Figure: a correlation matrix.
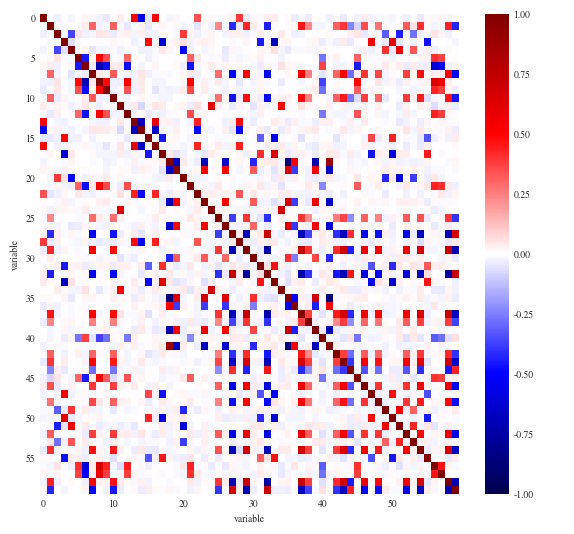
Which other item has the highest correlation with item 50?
3
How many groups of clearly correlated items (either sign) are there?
7
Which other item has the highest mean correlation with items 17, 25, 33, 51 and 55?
31
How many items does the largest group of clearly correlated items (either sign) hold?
18
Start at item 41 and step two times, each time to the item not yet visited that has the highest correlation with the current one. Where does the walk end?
36
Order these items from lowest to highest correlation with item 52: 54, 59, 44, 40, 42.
59, 44, 40, 42, 54
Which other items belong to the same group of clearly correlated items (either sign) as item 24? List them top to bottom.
11, 34
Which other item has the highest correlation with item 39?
35
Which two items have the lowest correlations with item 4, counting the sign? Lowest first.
20, 2
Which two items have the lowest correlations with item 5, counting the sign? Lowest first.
6, 40
